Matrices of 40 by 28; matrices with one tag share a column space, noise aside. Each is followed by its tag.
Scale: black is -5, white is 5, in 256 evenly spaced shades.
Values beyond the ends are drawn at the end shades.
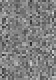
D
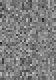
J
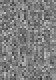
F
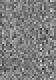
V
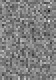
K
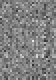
K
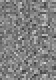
V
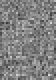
F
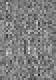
F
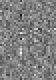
F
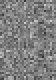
K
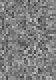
D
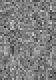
F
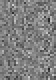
D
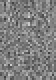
J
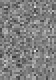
K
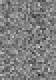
V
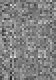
K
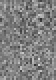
J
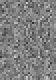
K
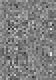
F
